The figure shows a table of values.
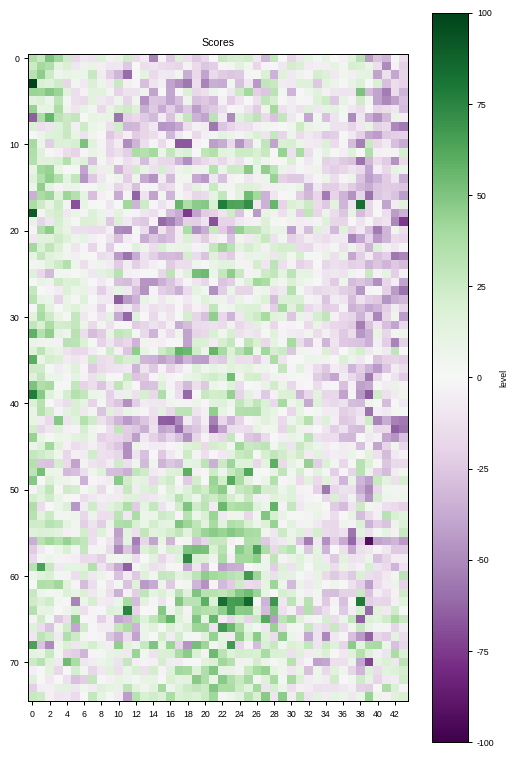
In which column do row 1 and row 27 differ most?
38
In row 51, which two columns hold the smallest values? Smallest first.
39, 38
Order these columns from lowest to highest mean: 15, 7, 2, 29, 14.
14, 15, 7, 29, 2
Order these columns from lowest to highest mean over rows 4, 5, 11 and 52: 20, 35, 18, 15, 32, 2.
35, 15, 32, 20, 2, 18
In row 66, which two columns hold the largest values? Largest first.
22, 23
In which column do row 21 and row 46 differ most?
37
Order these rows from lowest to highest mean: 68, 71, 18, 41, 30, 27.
27, 18, 30, 41, 71, 68
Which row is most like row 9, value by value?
24
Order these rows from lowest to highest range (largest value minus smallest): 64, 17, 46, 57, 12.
46, 12, 57, 64, 17
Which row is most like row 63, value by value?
17
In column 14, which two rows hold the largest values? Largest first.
68, 11
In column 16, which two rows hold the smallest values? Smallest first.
42, 19
